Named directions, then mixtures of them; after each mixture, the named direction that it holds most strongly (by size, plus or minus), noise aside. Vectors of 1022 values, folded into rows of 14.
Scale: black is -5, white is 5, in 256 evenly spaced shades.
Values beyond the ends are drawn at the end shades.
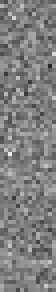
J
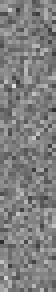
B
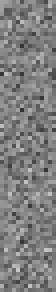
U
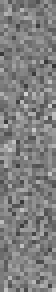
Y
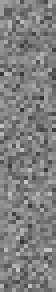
U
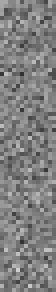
U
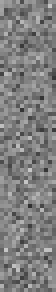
U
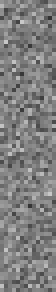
U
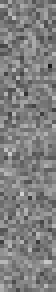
J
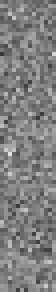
J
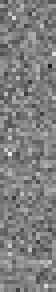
J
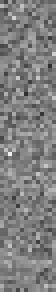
J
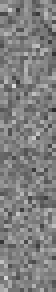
B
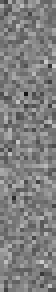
Y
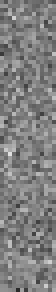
J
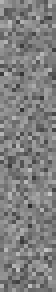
U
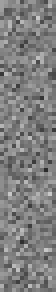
U
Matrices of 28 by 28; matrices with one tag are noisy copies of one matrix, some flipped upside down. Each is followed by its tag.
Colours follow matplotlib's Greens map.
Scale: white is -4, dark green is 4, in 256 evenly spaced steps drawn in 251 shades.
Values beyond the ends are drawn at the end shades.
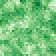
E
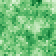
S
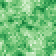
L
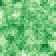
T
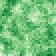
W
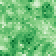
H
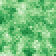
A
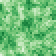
A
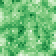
T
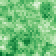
H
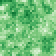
H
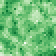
W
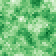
S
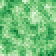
W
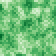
A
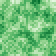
S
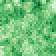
E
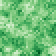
E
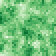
A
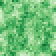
T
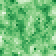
T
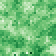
E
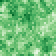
H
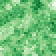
E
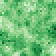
E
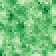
T
